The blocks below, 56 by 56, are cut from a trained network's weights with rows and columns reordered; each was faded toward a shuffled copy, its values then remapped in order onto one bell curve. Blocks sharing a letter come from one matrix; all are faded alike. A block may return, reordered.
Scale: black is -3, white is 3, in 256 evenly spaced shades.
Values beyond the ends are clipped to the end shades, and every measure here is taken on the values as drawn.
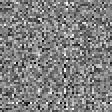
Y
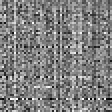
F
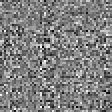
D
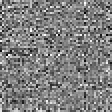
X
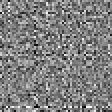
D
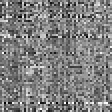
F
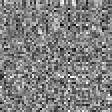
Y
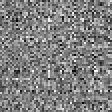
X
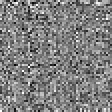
X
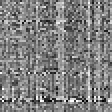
F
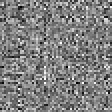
D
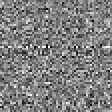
D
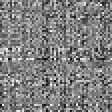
F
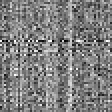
F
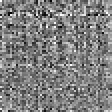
F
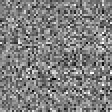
Y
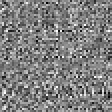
X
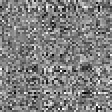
X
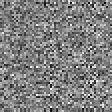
Y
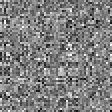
Y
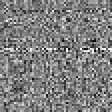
D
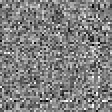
Y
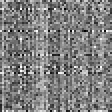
F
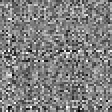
X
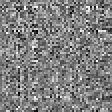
X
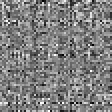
F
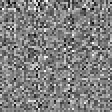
X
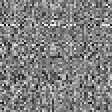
D
